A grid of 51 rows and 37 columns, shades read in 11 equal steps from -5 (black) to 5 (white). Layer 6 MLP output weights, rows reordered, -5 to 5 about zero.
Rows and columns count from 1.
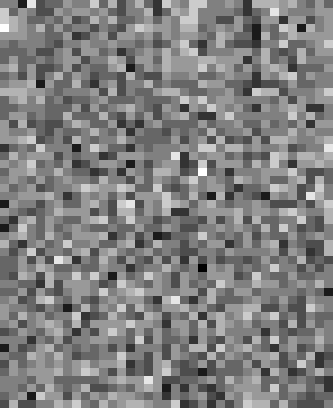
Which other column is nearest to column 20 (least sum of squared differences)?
2
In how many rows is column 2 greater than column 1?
21
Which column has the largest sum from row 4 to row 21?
37
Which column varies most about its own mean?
23
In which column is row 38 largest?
20
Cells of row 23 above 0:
15
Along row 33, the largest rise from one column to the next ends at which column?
7
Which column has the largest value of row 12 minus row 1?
3
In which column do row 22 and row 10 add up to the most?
33
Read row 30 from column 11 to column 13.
1 2 -3
